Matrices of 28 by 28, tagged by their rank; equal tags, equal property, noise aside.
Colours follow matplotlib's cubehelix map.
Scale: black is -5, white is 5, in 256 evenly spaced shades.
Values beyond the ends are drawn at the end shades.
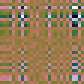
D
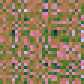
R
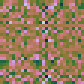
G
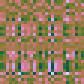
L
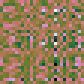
R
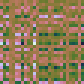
L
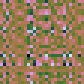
R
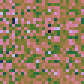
G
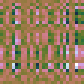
D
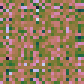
G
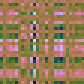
D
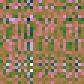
L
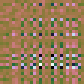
D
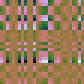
D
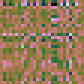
L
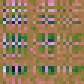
D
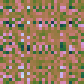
R
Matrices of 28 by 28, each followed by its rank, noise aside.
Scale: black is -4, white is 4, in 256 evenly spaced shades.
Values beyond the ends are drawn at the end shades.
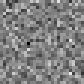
eight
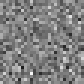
six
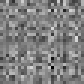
three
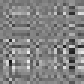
two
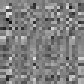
three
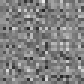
four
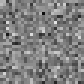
eight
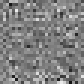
six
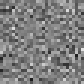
six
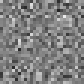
six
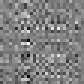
three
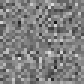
eight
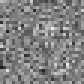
six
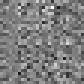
six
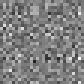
six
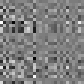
two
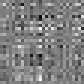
three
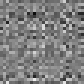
four
